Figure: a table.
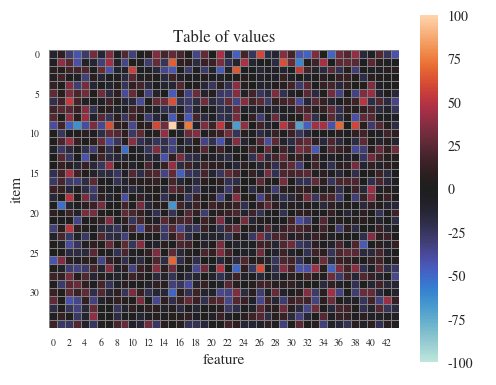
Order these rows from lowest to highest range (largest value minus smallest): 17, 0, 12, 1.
17, 12, 0, 1
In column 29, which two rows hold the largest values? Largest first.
1, 9
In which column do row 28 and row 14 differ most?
15
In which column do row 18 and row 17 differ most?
2
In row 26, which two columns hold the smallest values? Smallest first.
0, 6
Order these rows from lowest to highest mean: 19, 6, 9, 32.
32, 19, 6, 9
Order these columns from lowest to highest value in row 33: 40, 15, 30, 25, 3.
3, 30, 40, 15, 25
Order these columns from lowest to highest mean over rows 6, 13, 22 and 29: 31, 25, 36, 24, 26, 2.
36, 31, 25, 24, 26, 2
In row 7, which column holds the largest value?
4
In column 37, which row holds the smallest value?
34
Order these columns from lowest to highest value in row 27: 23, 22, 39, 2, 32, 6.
23, 32, 2, 39, 6, 22
